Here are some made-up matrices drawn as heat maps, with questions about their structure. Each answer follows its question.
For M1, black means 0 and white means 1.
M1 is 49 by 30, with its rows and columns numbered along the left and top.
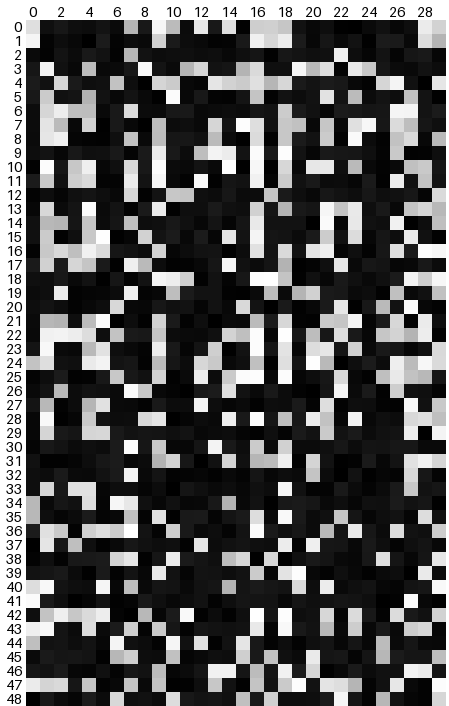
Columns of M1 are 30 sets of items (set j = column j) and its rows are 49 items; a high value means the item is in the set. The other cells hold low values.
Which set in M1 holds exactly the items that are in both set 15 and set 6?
25
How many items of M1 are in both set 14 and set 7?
7
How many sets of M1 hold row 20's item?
5
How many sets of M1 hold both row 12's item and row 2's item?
1
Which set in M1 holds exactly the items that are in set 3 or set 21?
1
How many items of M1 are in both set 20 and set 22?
1
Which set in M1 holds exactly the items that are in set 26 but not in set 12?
2
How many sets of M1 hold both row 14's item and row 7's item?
7
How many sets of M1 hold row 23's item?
11
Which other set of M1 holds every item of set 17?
29
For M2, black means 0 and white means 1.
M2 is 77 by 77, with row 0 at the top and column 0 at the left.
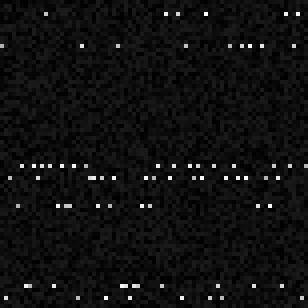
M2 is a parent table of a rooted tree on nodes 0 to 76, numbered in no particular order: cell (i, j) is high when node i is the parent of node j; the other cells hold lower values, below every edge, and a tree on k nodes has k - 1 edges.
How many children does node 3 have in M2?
6
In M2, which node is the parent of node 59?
44
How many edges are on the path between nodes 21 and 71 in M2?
3
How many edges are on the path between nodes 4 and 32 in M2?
4
